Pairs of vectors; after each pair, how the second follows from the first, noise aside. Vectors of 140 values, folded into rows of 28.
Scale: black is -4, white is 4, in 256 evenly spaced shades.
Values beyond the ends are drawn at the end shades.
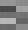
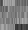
wrapped around, partly zeroed.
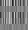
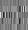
wrapped around, partly zeroed.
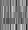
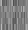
reversed, negated, shrunk.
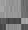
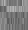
reversed, negated, shrunk.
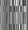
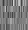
wrapped around, partly zeroed.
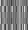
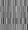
reversed, negated, shrunk.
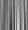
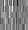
reversed, partly zeroed.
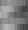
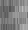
negated, shrunk.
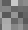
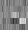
wrapped around, partly zeroed.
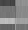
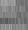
negated, shrunk.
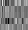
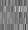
reversed, negated, shrunk.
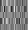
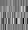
reversed, partly zeroed.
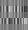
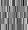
shuffled.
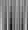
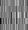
wrapped around, partly zeroed.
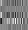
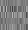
reversed, negated, shrunk.
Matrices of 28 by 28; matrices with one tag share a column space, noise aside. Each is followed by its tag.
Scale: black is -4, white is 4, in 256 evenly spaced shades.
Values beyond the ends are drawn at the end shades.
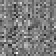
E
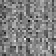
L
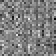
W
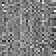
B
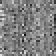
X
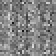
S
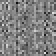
S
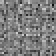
X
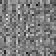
X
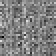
E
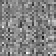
E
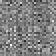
B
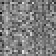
S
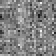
W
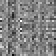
L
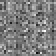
S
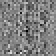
S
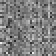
E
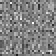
S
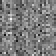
X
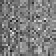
L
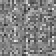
X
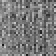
W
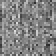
W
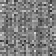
B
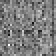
W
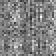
W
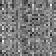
X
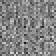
E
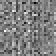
S
